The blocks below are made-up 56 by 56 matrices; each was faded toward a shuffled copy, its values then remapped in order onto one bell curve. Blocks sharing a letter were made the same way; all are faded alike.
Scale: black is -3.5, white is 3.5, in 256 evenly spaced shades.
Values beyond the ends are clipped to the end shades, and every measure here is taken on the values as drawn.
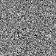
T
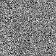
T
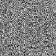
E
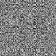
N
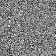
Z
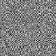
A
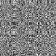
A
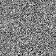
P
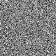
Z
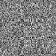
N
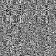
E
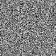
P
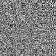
N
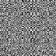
A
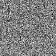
Z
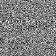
T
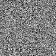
P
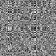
A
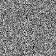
Z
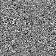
T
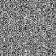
N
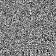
P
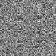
N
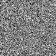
P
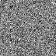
T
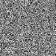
T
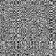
A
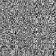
E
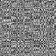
A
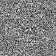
P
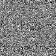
T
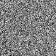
Z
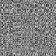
A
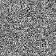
P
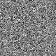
P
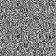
E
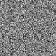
N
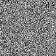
T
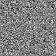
T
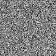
P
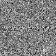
T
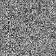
Z
